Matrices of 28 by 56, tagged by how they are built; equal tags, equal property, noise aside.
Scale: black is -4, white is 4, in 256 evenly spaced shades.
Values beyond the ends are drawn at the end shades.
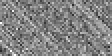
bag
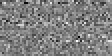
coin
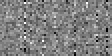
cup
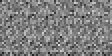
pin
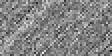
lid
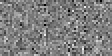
cup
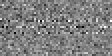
coin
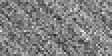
bag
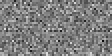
pin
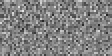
pin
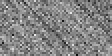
bag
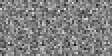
pin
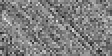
bag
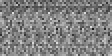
pin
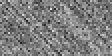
bag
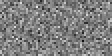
pin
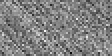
bag
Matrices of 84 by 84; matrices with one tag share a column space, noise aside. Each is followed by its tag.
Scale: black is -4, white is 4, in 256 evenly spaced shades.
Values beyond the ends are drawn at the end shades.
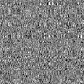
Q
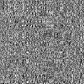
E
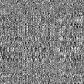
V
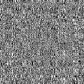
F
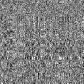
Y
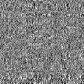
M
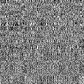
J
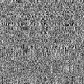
J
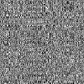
E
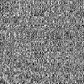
E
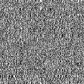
F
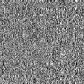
F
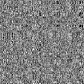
E
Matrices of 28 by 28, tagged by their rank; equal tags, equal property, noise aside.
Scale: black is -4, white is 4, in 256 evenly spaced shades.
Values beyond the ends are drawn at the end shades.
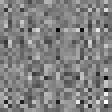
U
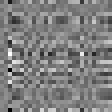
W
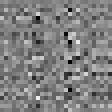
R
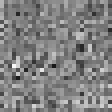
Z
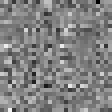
Z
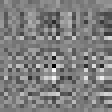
W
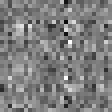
R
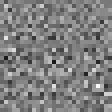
Z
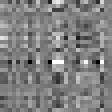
W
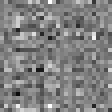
R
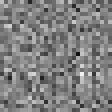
Z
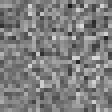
Z
